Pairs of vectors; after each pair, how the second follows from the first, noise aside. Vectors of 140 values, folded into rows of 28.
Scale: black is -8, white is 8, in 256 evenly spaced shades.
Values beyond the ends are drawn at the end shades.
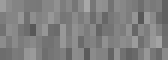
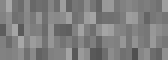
wrapped around.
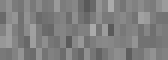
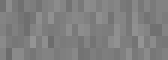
wrapped around, shrunk.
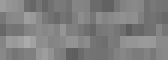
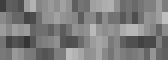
negated, scaled up.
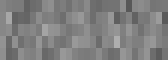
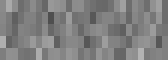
reversed, negated.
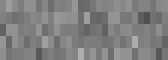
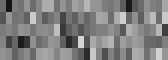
reversed, scaled up.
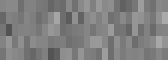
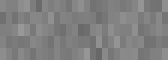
wrapped around, shrunk.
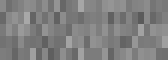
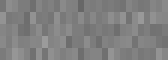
negated, shrunk.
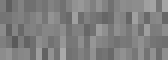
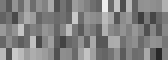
reversed, scaled up.
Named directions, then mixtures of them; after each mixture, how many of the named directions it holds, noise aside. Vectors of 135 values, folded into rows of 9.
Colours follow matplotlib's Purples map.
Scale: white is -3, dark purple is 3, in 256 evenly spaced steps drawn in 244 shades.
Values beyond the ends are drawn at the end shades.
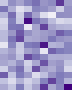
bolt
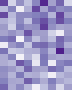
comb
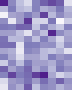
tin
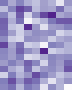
one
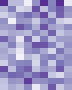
two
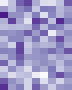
one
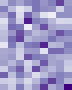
one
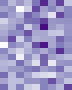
two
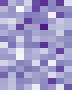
three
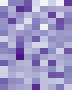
three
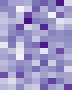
three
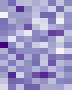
three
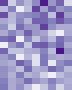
one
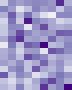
one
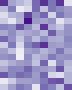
three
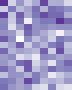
two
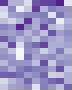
three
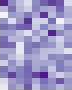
one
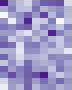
one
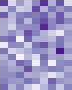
one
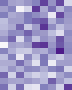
two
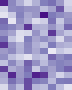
two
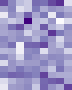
two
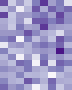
one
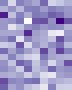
three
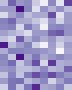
two
